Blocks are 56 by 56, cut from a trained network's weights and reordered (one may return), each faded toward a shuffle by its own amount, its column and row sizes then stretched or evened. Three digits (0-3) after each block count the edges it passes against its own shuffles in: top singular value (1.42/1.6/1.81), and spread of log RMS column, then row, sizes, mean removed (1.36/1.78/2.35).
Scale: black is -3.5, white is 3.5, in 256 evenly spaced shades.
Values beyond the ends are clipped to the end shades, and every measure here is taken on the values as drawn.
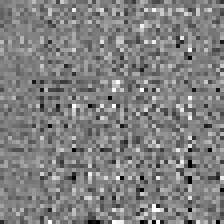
1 3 3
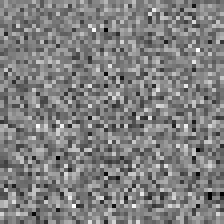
1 1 1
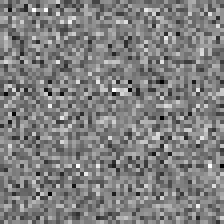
0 1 2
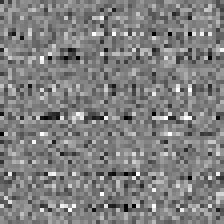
2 2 3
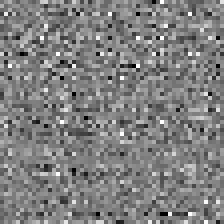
1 1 3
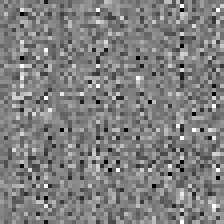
0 3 1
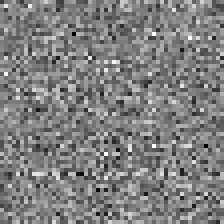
2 0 2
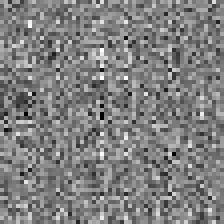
3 2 0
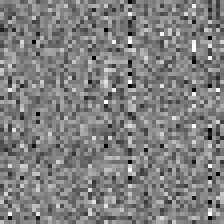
2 3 0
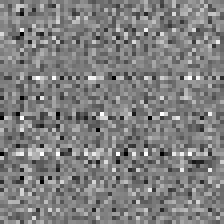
2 2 3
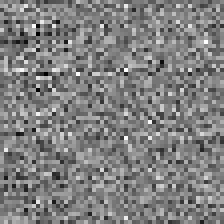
3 2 2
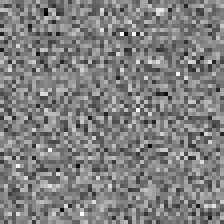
2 0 1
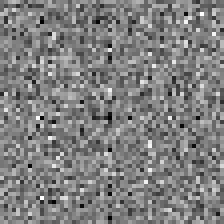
1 2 0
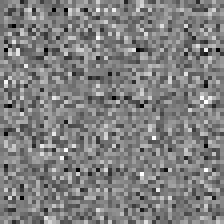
0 2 2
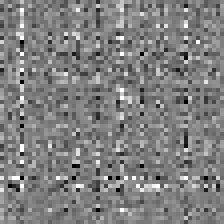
3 3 3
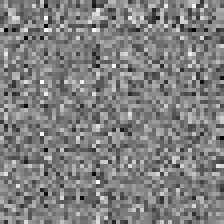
2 2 2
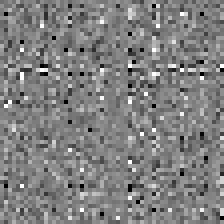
1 3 1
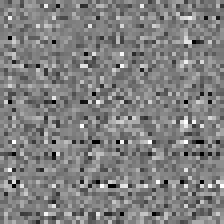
0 2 3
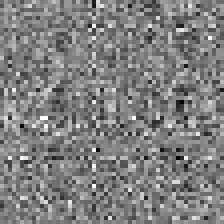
2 1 3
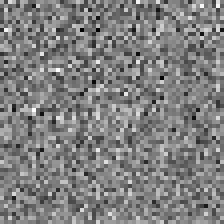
1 1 1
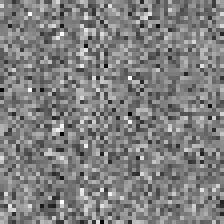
2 2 1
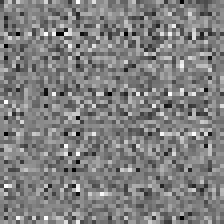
2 2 3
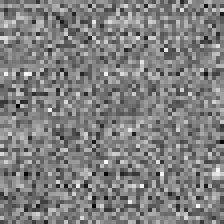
3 0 2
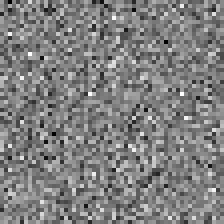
0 1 0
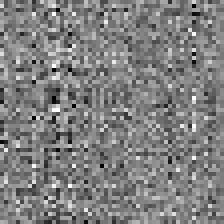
3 3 0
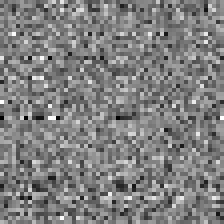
3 0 2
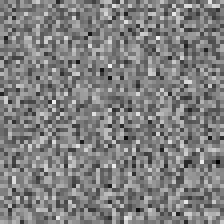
3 1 0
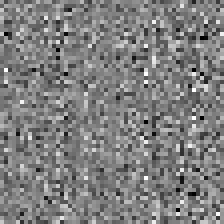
0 3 1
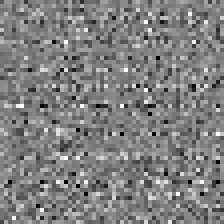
0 1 3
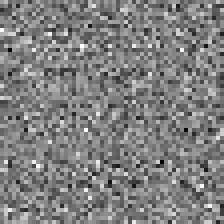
1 0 2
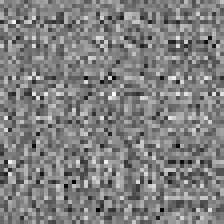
2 0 3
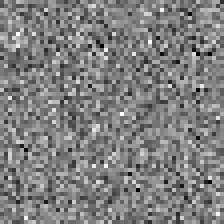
1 0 0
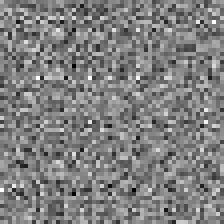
3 1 2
